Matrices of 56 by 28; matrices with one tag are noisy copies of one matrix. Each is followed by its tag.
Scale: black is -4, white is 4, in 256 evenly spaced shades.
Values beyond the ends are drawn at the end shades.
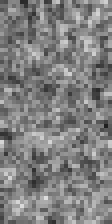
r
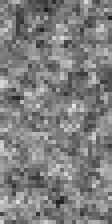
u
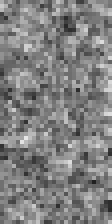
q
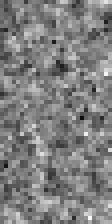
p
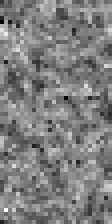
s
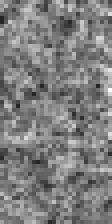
q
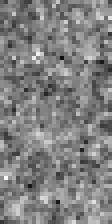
r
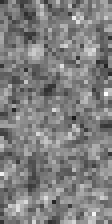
r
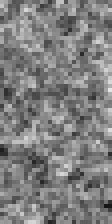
q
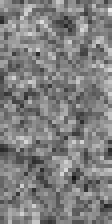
q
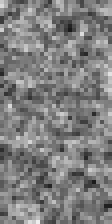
q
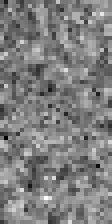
r
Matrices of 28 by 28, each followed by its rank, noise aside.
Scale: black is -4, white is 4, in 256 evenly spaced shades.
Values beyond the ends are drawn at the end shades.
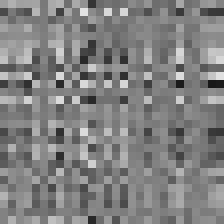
two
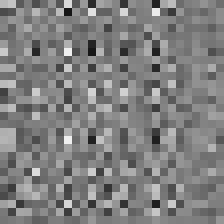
two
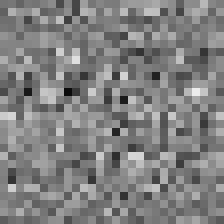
five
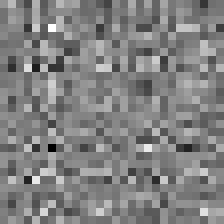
three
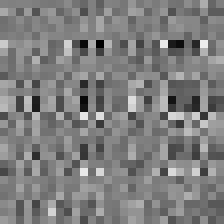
two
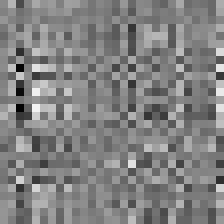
two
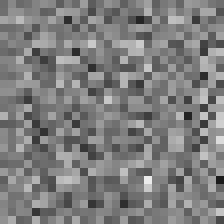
five
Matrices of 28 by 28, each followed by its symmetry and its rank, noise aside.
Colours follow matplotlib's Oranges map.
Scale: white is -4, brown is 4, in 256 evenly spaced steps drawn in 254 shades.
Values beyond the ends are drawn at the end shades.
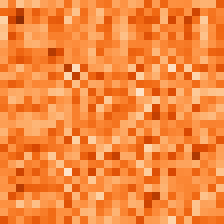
symmetric, rank five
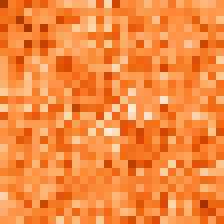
symmetric, rank five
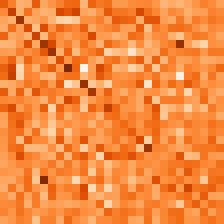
symmetric, rank six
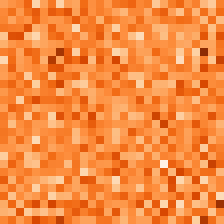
symmetric, rank six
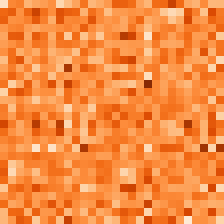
symmetric, rank four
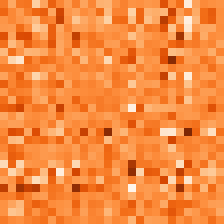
antisymmetric, rank four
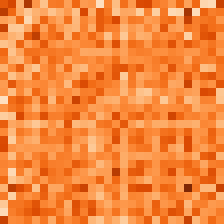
symmetric, rank six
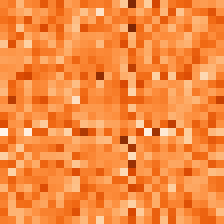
antisymmetric, rank four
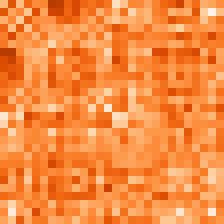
symmetric, rank four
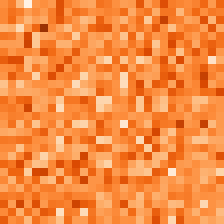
symmetric, rank five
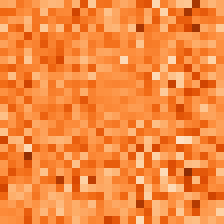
no symmetry, rank five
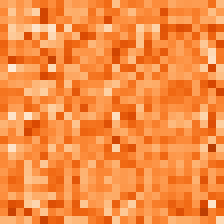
no symmetry, rank five
